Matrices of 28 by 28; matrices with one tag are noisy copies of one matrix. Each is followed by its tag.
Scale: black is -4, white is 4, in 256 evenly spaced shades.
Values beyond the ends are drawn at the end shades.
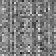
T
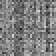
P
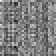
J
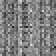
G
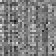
J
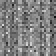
G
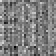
J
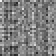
J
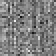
T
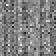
G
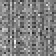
T
